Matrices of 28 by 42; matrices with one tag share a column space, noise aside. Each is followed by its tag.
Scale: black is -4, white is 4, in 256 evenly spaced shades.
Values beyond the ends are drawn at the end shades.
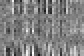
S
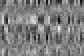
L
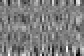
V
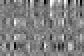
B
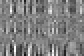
S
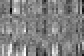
S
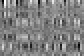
B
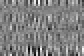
V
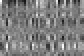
B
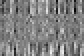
S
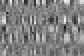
L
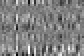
V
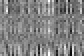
S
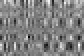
B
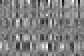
B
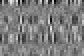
L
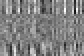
S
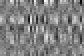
L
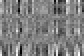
S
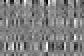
B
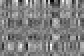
B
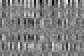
B
